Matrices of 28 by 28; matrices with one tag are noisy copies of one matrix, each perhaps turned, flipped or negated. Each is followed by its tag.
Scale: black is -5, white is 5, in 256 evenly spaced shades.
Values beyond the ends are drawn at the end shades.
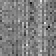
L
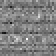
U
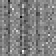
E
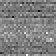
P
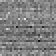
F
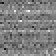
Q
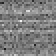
Q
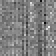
L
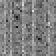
U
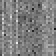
P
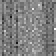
P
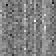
Q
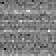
Q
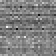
F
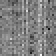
L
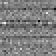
E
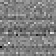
E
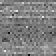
P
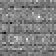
U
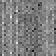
P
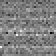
E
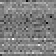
P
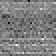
P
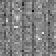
U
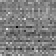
F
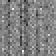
E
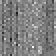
P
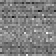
P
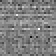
F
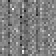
E
